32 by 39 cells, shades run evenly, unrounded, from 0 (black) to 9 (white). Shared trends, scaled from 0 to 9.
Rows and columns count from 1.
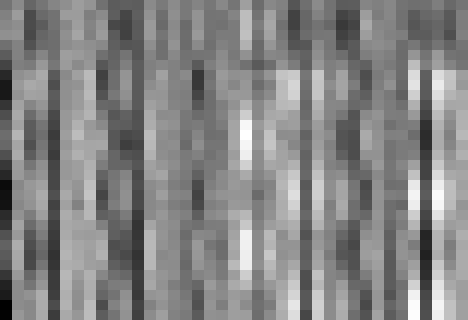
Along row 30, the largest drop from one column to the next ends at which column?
36
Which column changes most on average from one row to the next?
35
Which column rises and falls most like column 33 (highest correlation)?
12
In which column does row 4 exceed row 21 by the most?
1
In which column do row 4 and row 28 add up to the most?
21
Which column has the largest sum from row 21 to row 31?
37
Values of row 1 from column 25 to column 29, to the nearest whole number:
3 4 5 4 3
